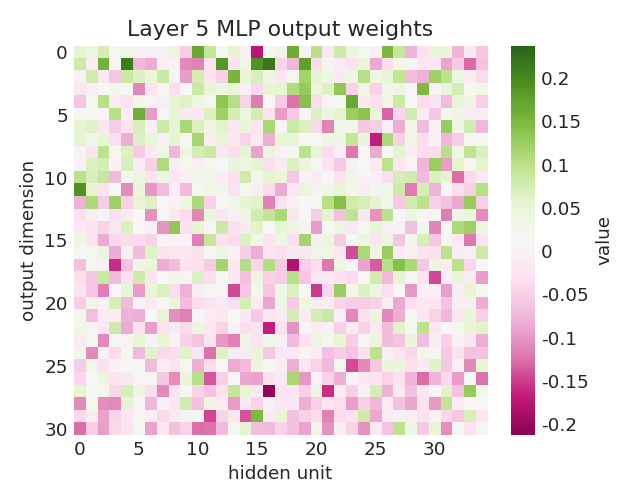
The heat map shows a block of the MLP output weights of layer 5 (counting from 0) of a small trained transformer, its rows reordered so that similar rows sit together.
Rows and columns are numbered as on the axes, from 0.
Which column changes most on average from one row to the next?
16
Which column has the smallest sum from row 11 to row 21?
30
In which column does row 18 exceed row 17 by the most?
18
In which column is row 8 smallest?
23
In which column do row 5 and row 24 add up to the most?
12
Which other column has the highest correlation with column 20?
13
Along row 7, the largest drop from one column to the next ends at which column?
25
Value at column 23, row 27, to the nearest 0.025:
-0.05
